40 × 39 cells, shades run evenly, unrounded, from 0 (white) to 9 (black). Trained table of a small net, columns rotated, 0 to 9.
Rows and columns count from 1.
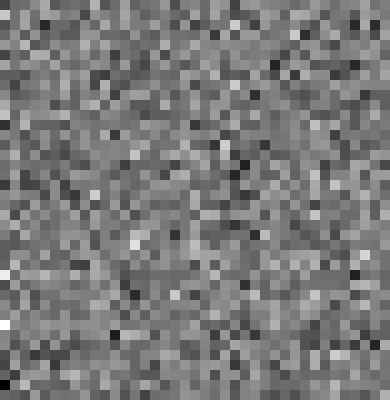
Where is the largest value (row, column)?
39, 1
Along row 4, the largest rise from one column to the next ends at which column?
31
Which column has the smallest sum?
32
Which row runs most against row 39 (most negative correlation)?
33
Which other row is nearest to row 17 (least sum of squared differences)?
29
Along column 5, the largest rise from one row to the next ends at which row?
3
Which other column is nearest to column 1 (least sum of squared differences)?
6
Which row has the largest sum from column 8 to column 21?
17
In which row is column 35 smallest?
36
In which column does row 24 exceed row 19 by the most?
34
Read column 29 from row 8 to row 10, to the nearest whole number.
3 6 5
